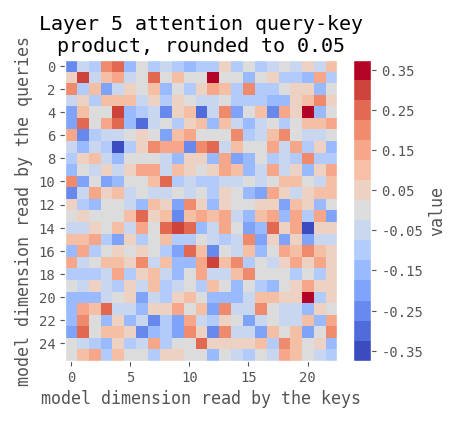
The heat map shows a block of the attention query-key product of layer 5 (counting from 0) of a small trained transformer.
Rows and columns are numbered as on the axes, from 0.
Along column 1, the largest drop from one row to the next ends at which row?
6
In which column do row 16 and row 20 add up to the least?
12
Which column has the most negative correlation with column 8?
20
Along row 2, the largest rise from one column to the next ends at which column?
15
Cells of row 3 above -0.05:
12
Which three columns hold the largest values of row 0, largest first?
4, 3, 22
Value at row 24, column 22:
-0.15
